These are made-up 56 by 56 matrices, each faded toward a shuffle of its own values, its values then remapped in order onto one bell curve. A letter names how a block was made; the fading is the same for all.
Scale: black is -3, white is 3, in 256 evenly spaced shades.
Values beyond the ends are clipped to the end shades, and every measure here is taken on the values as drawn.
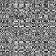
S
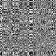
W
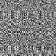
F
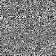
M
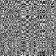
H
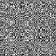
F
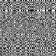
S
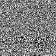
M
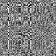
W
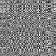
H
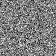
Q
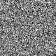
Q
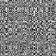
W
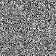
M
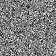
Q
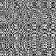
H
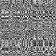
S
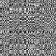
H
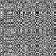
H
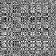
W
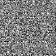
M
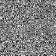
M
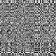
S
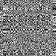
S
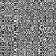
W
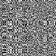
F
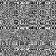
S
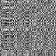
H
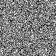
Q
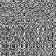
F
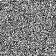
Q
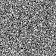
Q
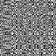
W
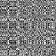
H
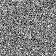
Q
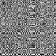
S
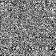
M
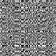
S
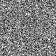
Q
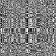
W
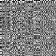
S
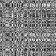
H
